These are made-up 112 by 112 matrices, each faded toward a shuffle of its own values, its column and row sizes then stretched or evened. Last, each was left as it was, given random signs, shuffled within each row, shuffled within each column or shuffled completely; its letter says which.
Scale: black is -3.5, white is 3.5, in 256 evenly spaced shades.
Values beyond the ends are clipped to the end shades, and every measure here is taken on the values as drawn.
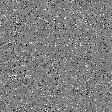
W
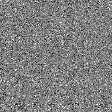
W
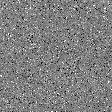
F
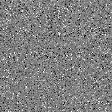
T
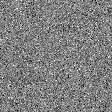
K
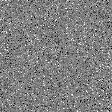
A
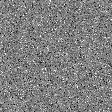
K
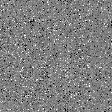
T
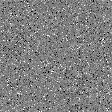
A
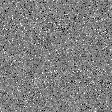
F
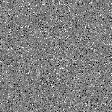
T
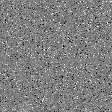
F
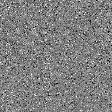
W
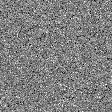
K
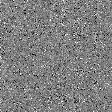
W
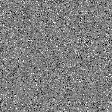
W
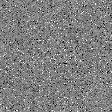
T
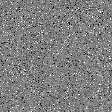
T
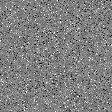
A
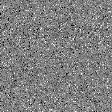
W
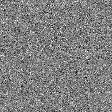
W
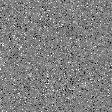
W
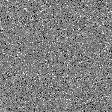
F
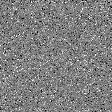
F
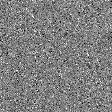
A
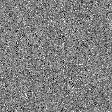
A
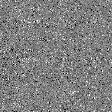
T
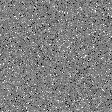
K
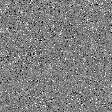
T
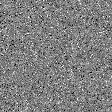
K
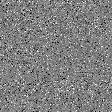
F
